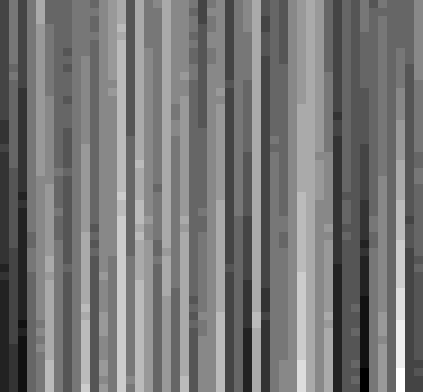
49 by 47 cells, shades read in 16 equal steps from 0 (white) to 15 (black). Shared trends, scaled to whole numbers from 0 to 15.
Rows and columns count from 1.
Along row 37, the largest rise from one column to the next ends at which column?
46
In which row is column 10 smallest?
49
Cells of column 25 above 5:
25
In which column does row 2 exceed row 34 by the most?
45
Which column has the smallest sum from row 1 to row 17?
14
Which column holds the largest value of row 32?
3
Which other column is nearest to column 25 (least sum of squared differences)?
21
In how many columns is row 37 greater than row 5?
19
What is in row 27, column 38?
12
